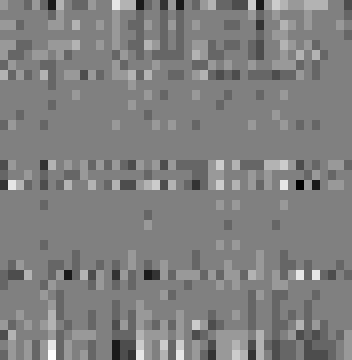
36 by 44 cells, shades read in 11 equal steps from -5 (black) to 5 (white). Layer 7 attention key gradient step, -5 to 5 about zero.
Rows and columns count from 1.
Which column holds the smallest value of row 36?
15
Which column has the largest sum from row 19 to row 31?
30
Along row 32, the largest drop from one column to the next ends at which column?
8
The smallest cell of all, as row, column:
19, 38
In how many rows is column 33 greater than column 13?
6
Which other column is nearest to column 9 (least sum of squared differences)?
20
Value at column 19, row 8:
2
